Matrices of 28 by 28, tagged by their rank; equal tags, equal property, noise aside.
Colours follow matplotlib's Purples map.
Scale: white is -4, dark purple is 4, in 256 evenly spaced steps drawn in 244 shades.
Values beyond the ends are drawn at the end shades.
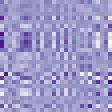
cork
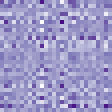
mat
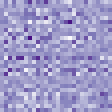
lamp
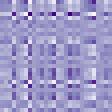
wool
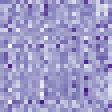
lamp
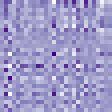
mat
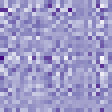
mat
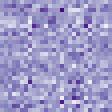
lamp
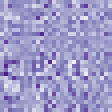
lamp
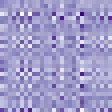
cork
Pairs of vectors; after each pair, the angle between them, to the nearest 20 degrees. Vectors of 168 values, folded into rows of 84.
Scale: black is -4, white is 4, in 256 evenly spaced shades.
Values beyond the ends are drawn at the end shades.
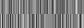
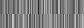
80 degrees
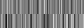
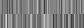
160 degrees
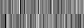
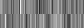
140 degrees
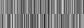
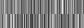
20 degrees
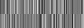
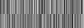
20 degrees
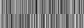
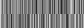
20 degrees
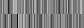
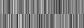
40 degrees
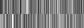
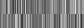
100 degrees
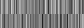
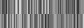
80 degrees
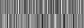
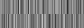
140 degrees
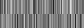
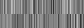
40 degrees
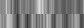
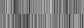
60 degrees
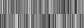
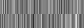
60 degrees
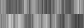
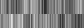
40 degrees
